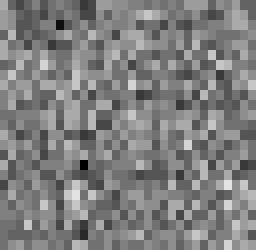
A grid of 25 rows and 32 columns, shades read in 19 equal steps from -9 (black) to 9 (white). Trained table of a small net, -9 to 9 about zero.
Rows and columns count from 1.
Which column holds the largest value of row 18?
26
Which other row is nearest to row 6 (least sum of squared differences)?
22
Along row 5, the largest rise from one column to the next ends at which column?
25
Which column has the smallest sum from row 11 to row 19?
11
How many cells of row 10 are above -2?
21
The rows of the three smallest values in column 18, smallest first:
10, 18, 3
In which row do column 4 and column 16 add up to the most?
23
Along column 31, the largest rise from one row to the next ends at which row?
19
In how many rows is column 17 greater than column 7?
14
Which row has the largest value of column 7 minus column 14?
13
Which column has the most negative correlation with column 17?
29
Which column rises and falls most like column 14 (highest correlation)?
5
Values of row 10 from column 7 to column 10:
-2 4 2 -2
